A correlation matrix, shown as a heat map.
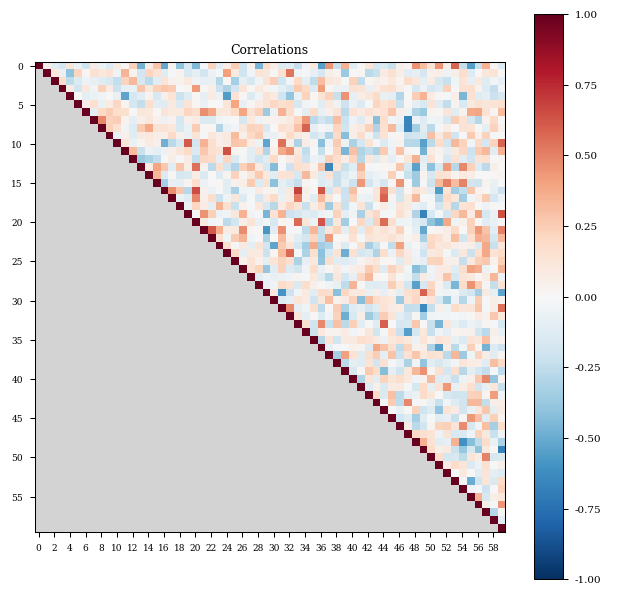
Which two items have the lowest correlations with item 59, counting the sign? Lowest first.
49, 29
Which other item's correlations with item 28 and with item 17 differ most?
48
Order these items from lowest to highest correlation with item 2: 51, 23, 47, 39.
23, 51, 39, 47
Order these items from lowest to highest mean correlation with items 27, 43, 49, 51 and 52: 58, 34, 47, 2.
2, 34, 58, 47
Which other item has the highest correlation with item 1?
32
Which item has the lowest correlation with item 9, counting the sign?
39
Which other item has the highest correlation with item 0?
53
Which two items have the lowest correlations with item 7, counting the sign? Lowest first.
47, 43
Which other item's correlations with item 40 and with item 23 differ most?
30
